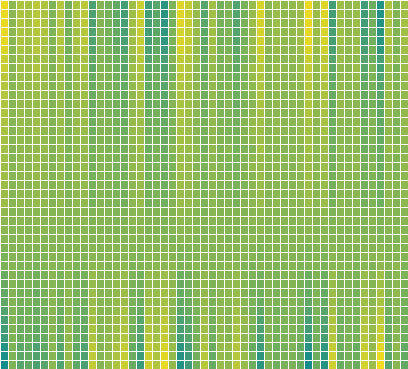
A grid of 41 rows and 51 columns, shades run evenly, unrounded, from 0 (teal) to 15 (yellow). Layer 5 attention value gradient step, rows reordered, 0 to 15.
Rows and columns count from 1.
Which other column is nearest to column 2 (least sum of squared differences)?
34
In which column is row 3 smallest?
48
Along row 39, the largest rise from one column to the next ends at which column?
42
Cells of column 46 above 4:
35
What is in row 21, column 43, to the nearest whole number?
8
